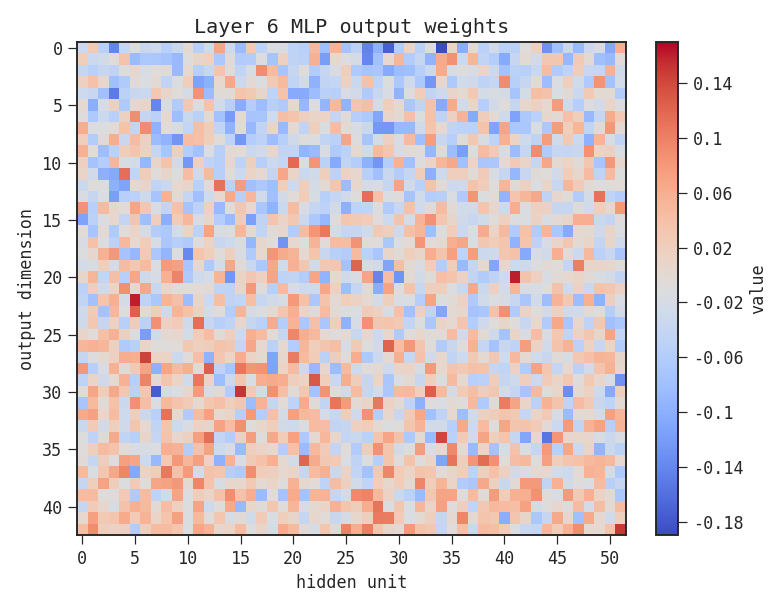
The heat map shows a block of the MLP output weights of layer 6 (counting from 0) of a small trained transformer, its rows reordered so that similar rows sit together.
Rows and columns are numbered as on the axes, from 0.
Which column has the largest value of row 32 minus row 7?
16
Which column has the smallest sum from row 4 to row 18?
7
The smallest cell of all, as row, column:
0, 34
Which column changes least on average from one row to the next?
2
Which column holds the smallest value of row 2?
29
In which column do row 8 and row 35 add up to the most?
44
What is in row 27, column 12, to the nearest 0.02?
-0.1
